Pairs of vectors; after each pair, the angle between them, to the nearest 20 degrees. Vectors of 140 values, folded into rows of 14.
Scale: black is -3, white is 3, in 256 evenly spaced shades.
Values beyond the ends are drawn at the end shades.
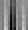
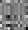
80 degrees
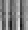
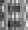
80 degrees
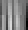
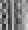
140 degrees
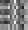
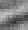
100 degrees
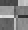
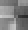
60 degrees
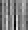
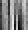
40 degrees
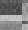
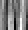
80 degrees
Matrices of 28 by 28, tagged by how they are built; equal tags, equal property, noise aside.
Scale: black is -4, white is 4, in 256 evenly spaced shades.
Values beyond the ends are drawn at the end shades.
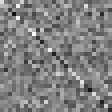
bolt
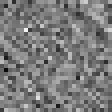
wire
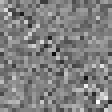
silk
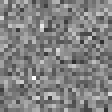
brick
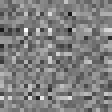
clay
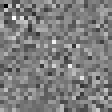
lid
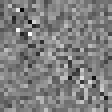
silk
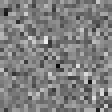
silk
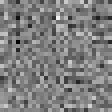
clay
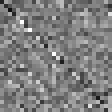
bolt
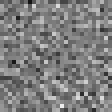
brick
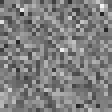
wire
